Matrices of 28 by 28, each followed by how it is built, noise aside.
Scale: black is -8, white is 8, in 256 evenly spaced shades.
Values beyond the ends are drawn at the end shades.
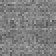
blocks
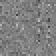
uneven columns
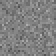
noise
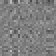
low rank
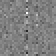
uneven columns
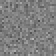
noise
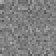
low rank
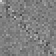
banded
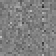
uneven columns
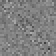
banded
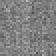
blocks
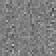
uneven columns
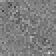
banded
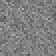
noise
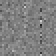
uneven columns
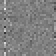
uneven columns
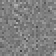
uneven columns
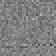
low rank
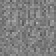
blocks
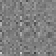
low rank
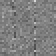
uneven columns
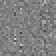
uneven columns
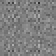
low rank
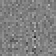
uneven columns
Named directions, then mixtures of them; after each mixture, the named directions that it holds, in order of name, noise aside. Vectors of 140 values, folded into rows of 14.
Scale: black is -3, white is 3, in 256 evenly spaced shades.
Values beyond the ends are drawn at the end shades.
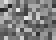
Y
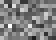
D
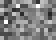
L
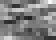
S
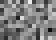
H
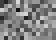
Y.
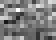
H, S, Y.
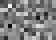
D, Y.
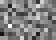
D, L, Y.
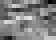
S.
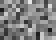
H, Y.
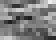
S.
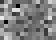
L, S.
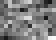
D, H, S.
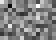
D, L, Y.
